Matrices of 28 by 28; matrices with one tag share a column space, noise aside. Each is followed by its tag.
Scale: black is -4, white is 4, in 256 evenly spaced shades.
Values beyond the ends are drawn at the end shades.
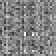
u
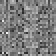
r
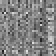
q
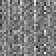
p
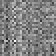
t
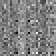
r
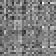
p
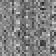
u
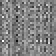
t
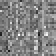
u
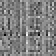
u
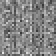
r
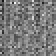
p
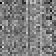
p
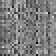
q
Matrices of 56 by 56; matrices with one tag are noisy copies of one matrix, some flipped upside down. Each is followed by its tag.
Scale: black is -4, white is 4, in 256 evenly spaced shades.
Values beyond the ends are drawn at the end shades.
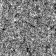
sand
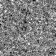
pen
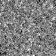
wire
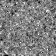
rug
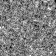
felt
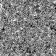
sand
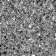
wire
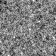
wire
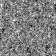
sand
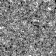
felt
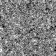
sand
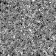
wire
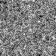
wire
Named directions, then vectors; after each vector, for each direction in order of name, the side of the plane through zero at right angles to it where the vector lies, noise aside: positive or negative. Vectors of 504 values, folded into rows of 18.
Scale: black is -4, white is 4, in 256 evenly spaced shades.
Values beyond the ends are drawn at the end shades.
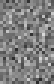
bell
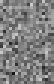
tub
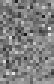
negative, negative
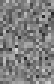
negative, negative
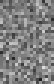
positive, negative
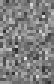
positive, positive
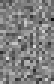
positive, negative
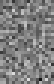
positive, negative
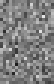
positive, positive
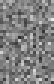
negative, positive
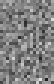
negative, positive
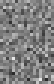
negative, positive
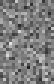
positive, negative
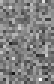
negative, positive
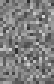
positive, positive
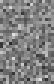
negative, positive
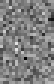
negative, negative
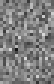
positive, positive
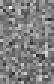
negative, positive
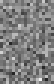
negative, positive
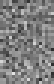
positive, negative
